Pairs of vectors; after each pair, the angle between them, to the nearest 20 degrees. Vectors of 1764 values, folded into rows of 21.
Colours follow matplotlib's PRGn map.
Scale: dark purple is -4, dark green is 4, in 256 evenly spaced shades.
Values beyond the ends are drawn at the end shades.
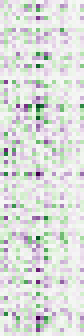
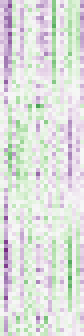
60 degrees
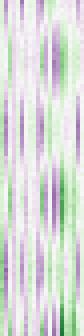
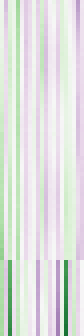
60 degrees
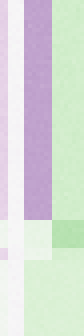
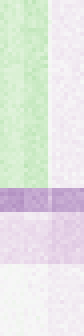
120 degrees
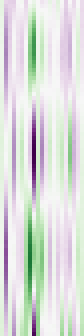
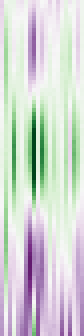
140 degrees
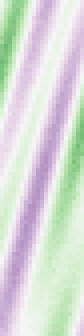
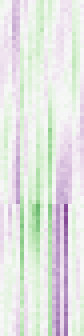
120 degrees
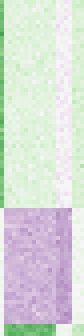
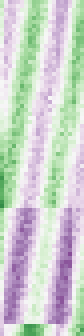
60 degrees
